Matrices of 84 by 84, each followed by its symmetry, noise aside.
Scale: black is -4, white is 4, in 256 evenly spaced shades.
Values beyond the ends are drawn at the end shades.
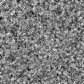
symmetric.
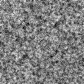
symmetric.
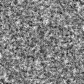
same after a half turn.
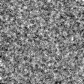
no symmetry.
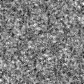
same after a half turn.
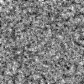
symmetric.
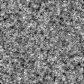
same after a half turn.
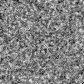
symmetric.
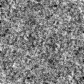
same after a half turn.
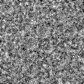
symmetric.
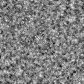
symmetric.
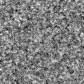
symmetric.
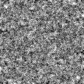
same after a half turn.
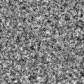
antisymmetric.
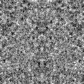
mirrored left to right.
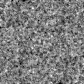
same after a half turn.
